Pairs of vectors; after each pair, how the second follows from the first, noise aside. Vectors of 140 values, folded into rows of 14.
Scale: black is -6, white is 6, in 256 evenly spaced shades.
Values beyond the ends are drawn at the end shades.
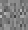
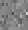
reversed, partly zeroed.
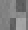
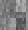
negated.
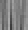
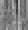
reversed.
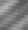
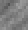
negated, shrunk.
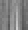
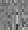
sign-scrambled.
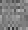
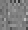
reversed, partly zeroed.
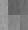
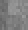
negated, shrunk.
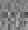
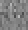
reversed, partly zeroed.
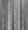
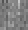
reversed, partly zeroed.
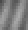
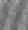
negated, shrunk.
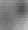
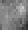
negated.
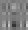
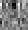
reversed, scaled up.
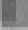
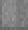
negated, shrunk.
